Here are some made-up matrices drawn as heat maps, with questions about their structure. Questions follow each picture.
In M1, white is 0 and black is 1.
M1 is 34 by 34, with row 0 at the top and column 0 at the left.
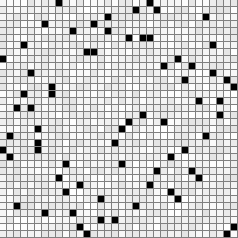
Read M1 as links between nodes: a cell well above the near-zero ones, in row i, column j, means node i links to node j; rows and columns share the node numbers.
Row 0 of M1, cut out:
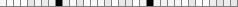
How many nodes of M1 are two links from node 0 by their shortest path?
3
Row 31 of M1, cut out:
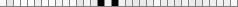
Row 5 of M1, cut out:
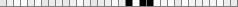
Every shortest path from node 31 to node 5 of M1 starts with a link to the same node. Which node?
node 16
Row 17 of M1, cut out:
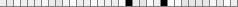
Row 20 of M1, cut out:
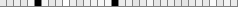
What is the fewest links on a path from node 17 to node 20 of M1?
3
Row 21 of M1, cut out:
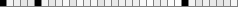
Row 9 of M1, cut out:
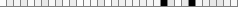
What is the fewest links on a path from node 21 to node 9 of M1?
5
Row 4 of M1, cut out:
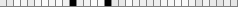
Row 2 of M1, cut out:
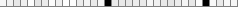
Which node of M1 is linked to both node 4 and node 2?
node 15
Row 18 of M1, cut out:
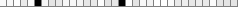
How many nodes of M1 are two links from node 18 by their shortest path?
3
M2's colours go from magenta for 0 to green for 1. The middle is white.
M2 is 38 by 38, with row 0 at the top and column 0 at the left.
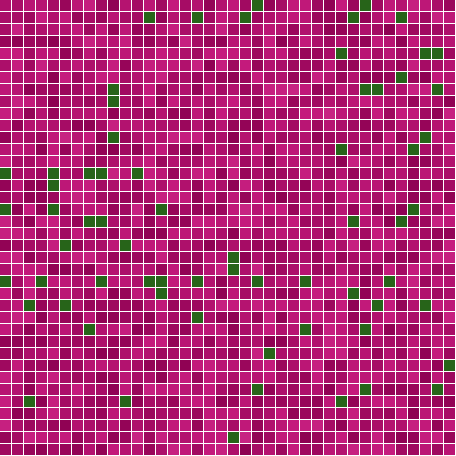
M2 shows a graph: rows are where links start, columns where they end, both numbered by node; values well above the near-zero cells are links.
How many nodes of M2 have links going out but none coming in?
10
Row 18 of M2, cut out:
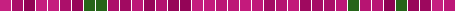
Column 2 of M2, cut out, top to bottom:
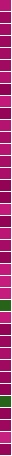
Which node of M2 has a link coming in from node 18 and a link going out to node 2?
node 33
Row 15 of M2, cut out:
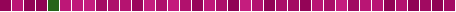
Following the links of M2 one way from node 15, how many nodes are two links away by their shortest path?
3
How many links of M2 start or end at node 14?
5
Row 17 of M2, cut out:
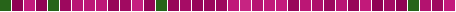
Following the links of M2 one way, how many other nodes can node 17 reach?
11
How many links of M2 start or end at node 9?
3
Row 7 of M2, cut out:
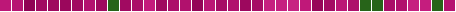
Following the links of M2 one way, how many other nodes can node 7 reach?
6
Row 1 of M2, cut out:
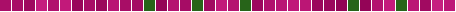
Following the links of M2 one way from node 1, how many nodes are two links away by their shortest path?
6
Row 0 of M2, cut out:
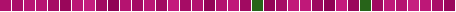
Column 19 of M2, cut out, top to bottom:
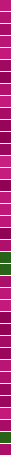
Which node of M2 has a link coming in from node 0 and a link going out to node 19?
node 21
